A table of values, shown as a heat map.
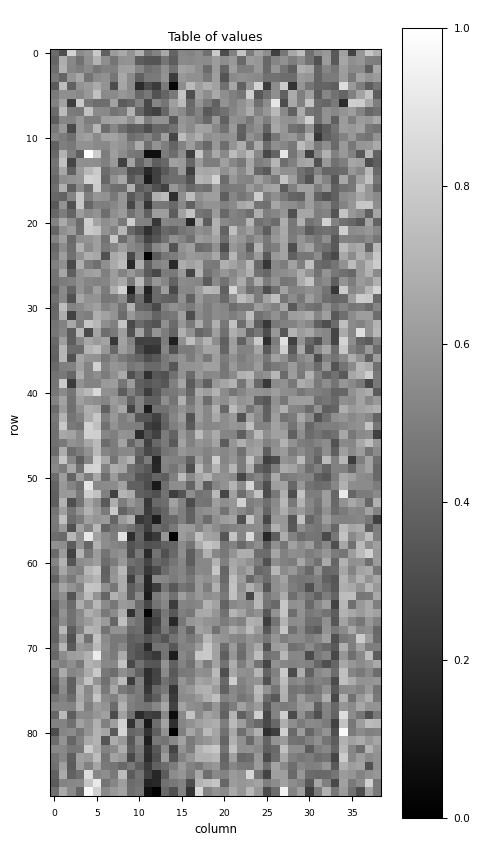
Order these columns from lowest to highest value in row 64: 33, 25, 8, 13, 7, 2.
2, 33, 25, 13, 8, 7
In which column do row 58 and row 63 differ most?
4
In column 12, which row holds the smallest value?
87
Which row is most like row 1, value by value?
47
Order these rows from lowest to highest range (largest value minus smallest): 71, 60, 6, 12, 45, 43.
60, 43, 45, 6, 71, 12
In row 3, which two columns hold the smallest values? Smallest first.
14, 20
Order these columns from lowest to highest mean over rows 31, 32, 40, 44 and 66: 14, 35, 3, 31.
14, 31, 3, 35
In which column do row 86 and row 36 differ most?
37
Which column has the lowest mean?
11
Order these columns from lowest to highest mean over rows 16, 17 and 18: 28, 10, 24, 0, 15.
0, 10, 28, 15, 24
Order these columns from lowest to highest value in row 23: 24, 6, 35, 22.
6, 22, 35, 24
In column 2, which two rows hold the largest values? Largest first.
0, 57
